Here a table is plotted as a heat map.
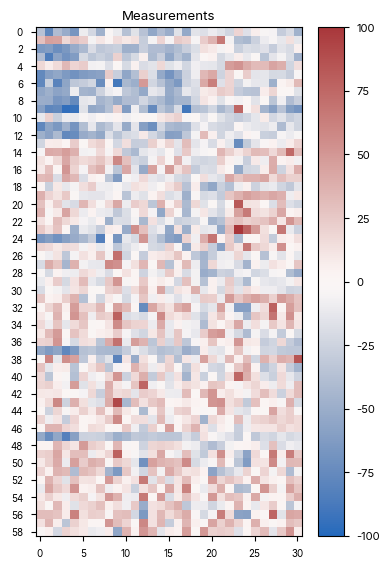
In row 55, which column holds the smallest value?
12
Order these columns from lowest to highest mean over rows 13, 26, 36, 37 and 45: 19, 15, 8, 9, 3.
3, 19, 15, 8, 9
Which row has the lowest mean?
9
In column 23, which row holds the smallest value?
13
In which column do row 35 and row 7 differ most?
2
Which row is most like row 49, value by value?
33
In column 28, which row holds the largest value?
23
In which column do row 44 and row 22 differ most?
21
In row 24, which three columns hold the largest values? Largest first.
20, 12, 19
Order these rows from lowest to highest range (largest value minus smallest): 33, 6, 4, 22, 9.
4, 22, 33, 6, 9
